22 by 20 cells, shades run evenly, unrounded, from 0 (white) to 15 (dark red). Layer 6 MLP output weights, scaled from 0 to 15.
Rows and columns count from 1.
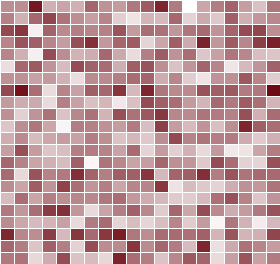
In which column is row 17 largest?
17
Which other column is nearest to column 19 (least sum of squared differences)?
18
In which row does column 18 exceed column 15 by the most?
7
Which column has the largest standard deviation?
15
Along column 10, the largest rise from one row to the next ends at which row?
6
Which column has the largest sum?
20
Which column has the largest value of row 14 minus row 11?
16
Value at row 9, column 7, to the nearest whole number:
4
